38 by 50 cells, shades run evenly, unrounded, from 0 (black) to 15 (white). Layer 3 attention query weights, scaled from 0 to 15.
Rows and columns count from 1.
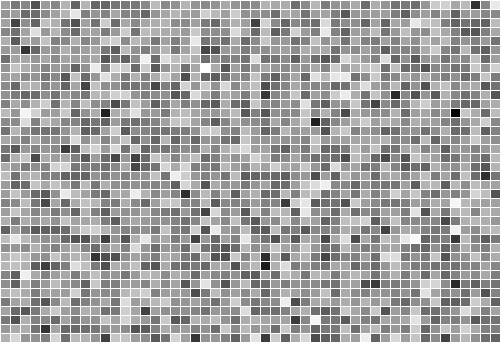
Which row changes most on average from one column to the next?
38
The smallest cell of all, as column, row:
46, 13
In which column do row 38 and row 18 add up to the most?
26
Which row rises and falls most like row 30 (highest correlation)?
22
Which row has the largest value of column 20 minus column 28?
4
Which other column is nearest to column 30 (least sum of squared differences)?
6
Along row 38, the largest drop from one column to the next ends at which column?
27
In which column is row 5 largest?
20
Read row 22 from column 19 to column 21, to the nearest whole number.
3 8 11
